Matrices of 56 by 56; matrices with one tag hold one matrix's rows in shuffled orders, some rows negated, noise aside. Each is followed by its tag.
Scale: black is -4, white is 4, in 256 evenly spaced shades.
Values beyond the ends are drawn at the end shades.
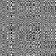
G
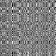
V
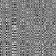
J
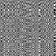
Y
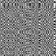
Y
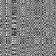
J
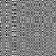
J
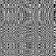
Y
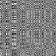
J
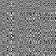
G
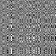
G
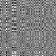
J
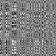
J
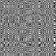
Y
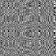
Y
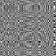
Y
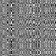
G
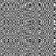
Y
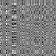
J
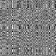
V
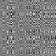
G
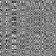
J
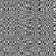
Y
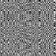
Y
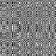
V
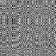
V
